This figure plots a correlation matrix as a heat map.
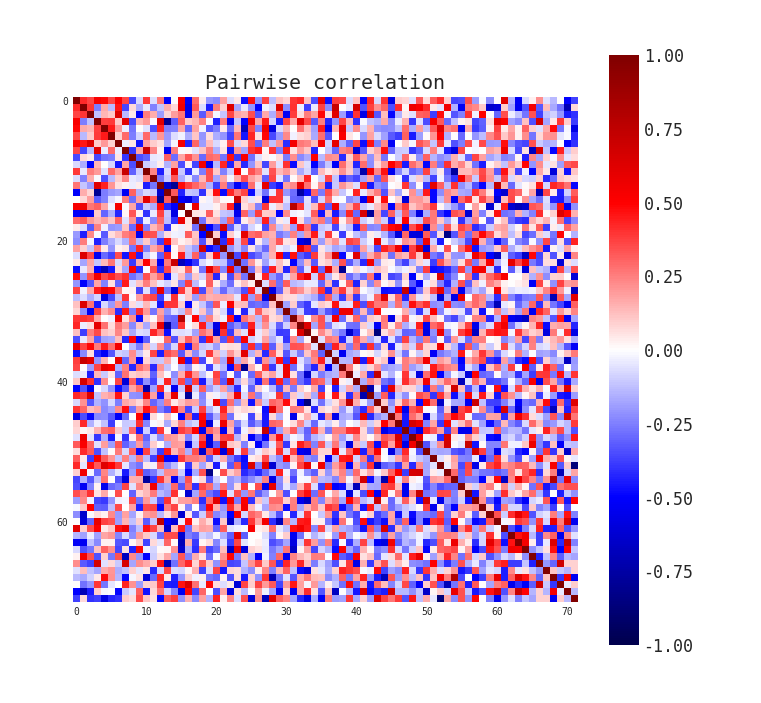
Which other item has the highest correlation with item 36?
24
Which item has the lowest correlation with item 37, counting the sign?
70
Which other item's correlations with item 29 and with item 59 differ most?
1
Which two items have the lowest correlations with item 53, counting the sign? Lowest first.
19, 69
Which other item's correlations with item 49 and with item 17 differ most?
47
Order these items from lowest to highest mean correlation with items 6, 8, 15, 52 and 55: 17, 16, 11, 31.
16, 11, 17, 31
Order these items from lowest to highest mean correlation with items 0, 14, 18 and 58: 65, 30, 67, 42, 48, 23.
67, 30, 65, 48, 23, 42
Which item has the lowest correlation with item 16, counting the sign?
42
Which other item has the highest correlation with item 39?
43
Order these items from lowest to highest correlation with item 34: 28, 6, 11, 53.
53, 28, 11, 6
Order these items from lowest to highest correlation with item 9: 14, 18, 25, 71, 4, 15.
15, 25, 4, 14, 71, 18
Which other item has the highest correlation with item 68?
54
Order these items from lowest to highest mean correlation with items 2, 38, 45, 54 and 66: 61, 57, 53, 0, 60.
57, 61, 0, 53, 60
